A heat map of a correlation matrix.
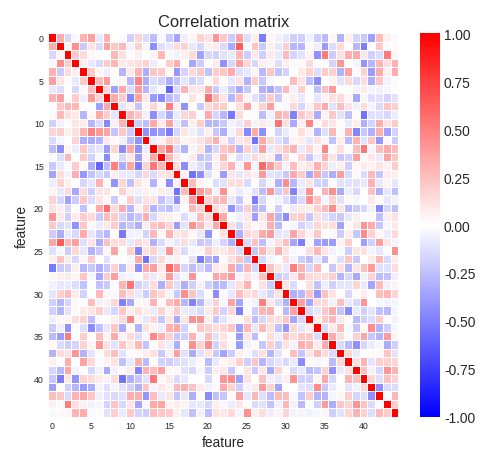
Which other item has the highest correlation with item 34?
41
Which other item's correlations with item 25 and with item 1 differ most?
24
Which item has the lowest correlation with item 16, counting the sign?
18
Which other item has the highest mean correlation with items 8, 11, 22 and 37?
7
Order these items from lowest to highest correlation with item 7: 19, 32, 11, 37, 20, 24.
32, 19, 37, 24, 11, 20
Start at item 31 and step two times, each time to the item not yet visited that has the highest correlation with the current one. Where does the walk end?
15
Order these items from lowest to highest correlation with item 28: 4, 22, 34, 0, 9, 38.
38, 9, 0, 34, 4, 22
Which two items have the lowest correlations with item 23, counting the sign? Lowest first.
9, 20
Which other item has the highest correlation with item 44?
25
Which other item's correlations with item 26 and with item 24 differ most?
12
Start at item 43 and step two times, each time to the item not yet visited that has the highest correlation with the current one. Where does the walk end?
35
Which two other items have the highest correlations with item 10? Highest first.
29, 33
